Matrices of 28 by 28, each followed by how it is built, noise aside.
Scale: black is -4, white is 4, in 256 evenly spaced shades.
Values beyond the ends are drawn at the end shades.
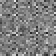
low rank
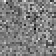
upper triangular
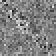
banded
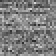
blocks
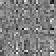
low rank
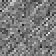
Hankel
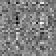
low rank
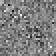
banded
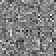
low rank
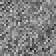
Hankel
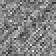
Hankel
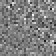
upper triangular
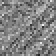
Hankel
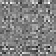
low rank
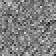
Hankel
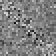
banded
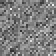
Hankel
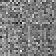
low rank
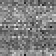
blocks
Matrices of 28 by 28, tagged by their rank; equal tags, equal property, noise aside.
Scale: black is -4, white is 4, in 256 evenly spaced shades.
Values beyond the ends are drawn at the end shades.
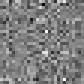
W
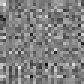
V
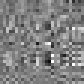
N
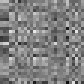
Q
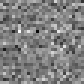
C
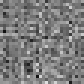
W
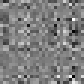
N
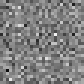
C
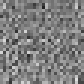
W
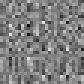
V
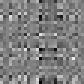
Q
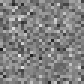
C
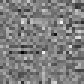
W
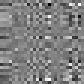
Q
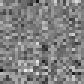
W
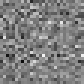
W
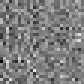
W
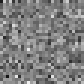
W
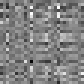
N
